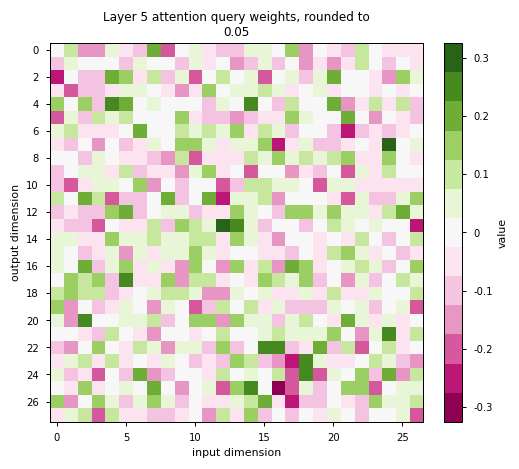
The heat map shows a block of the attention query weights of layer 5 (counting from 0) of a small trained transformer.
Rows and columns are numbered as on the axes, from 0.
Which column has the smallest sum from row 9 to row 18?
12
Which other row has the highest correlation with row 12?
2
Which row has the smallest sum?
1
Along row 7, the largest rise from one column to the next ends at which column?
24
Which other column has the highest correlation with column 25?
5
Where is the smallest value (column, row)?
16, 25
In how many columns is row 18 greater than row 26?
11
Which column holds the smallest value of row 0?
8
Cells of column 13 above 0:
13
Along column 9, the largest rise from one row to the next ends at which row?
18
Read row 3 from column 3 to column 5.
-0.1 -0.05 0.05
